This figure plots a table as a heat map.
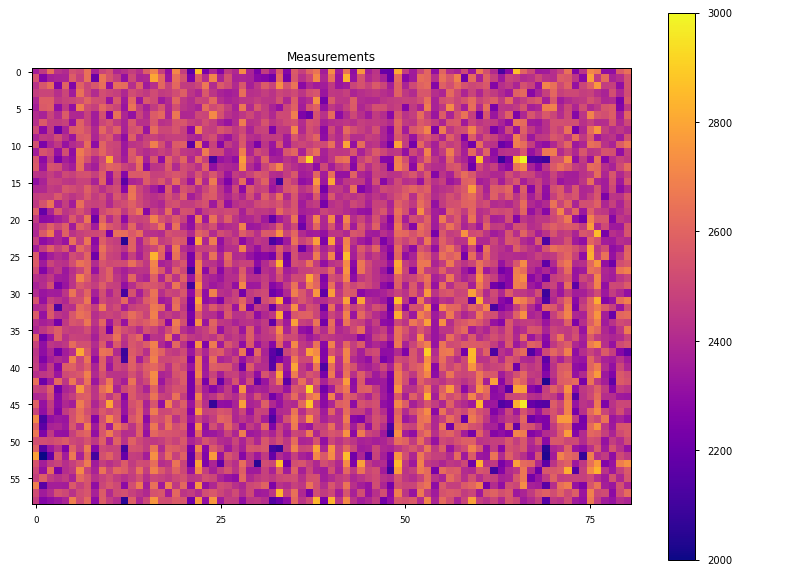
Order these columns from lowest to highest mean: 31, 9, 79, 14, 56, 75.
79, 31, 14, 56, 9, 75
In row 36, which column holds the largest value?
52
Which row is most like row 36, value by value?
19
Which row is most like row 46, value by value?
8
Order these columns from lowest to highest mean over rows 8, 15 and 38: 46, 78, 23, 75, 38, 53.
23, 78, 46, 75, 38, 53
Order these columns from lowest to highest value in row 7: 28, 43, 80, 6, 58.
58, 43, 80, 6, 28
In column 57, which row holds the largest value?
1
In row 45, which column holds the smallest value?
24
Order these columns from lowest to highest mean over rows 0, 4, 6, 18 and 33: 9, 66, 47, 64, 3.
47, 3, 64, 9, 66
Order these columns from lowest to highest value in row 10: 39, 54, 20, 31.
54, 31, 39, 20
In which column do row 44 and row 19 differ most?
73
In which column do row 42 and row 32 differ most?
62
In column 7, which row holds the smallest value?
13
